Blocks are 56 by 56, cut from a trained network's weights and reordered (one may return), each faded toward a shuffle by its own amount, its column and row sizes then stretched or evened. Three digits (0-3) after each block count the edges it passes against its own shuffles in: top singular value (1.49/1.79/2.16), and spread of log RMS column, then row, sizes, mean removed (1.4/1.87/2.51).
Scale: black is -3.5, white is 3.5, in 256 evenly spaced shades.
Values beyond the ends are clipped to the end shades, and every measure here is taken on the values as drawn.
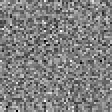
2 0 1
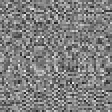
3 1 2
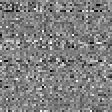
1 1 3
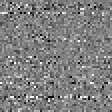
0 1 3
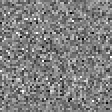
0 0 2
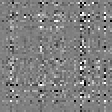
2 3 3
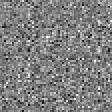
1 1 1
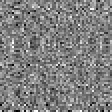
2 0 2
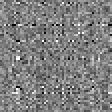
2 1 2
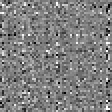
0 3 2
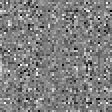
0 3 2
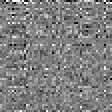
3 2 3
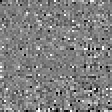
0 1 3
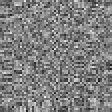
3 1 1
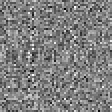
2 1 0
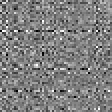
3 2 3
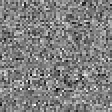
2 0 2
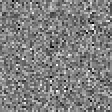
0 2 0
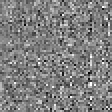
1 2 1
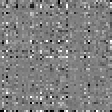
1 3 3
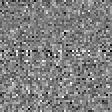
1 0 2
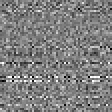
3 0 3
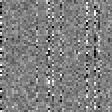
2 3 0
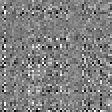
3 3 3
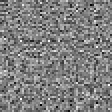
2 0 0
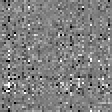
1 3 2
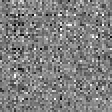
2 2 2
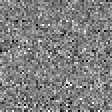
0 0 2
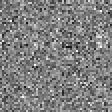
2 0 1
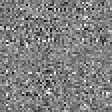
1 1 2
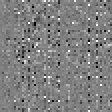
0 3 2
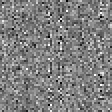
1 2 0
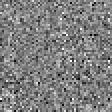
1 1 1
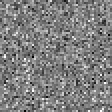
0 2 0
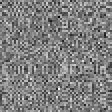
3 0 1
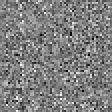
0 2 0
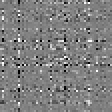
2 3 3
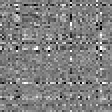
3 2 3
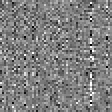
2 3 0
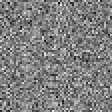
2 0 0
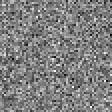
0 1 0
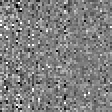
0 3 0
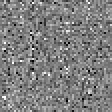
0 2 1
